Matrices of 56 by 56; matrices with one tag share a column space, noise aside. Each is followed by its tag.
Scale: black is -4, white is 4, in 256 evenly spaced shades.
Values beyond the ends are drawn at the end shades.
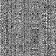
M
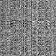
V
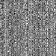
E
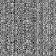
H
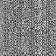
V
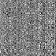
H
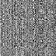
E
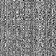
E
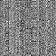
V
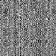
E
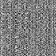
M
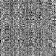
E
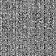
M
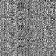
E
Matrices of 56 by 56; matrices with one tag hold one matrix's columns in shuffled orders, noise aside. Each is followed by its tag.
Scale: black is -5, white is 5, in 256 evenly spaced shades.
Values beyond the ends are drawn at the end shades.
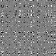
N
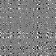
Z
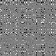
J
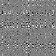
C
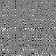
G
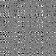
N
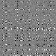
G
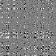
Z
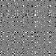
N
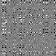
J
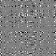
N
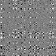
Z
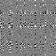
C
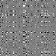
N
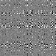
C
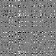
N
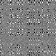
J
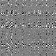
C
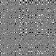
J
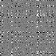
N
